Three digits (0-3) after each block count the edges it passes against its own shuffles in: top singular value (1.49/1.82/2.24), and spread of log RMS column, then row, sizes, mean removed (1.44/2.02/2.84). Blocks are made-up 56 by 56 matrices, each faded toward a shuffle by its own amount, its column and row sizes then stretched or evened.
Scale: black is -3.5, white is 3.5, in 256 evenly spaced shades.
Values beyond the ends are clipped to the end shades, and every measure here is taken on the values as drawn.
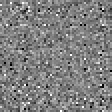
0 1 1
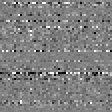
1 0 3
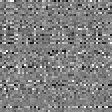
3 0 3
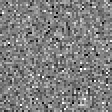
0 0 0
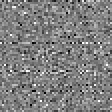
2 0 2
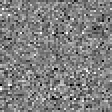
0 0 1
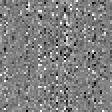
1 3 0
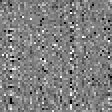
2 2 0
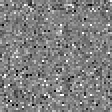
0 0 1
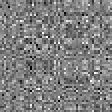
3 1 1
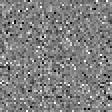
1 0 0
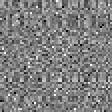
3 0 0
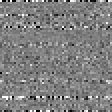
2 0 3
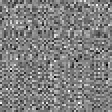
3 1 0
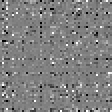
1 2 3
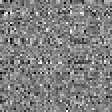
2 0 2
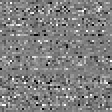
1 0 3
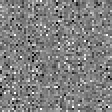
1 1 0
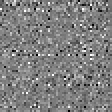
2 1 2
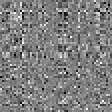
3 2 1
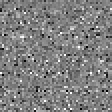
0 0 2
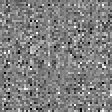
1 2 2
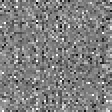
2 1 1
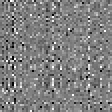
3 2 1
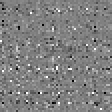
1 1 2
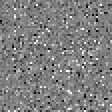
0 1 0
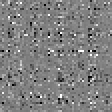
1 2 2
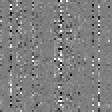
1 3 0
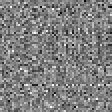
2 0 1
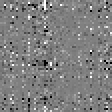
0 3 2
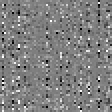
1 3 1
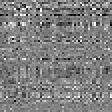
3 0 3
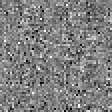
1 1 0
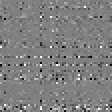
0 2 3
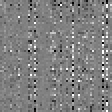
2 3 1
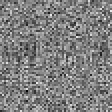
2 1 0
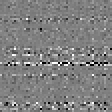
3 1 3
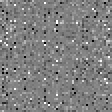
0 2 0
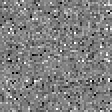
0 0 1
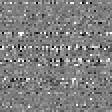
2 0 3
